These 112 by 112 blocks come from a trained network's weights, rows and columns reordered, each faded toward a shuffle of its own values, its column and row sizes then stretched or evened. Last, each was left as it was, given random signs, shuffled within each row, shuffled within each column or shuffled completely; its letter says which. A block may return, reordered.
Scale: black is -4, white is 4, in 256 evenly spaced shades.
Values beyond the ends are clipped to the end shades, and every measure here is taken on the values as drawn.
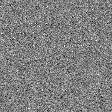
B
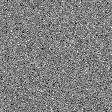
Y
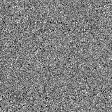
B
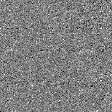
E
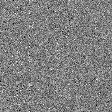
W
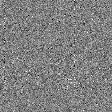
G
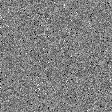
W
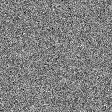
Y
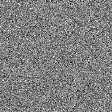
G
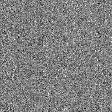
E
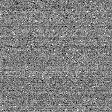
E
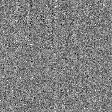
E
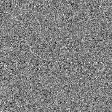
G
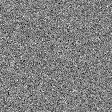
Y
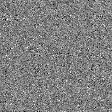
G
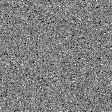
B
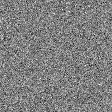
Y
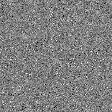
G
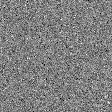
Y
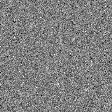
W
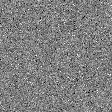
Y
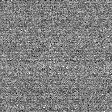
E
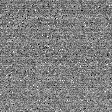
E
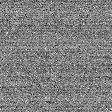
B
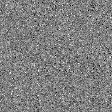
E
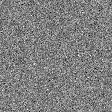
Y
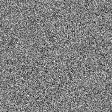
W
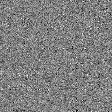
G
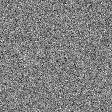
Y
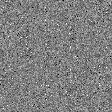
W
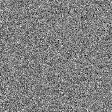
W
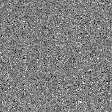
G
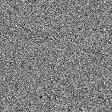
B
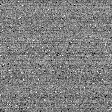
B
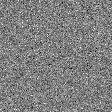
Y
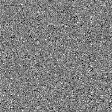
E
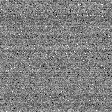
B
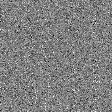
W
